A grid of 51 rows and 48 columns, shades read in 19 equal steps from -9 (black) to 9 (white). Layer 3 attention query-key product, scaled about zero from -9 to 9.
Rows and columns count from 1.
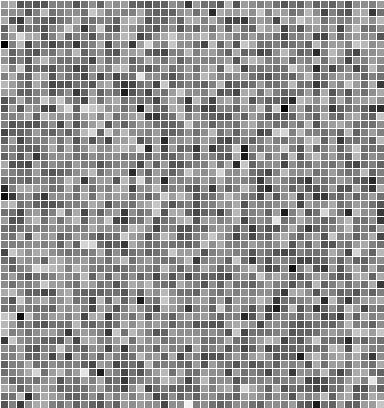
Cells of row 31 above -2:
38
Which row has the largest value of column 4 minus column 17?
24
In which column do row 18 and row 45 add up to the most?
40
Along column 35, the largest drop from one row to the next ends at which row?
29
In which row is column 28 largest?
22
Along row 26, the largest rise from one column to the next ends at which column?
39
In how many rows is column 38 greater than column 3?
21
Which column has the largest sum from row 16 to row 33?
12
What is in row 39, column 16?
0
